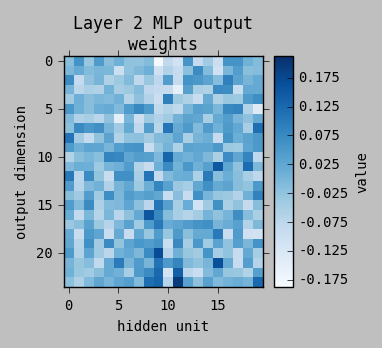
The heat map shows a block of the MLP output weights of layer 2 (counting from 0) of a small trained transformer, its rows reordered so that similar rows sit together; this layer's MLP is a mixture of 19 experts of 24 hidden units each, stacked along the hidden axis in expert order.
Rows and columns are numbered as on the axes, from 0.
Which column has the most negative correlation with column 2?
16
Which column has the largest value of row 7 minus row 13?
1
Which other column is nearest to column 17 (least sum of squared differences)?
3
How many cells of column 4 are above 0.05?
3
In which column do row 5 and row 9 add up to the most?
7
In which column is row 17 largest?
9
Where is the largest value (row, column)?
23, 11
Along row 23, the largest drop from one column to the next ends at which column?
10
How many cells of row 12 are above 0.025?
6
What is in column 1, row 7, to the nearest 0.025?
0.075
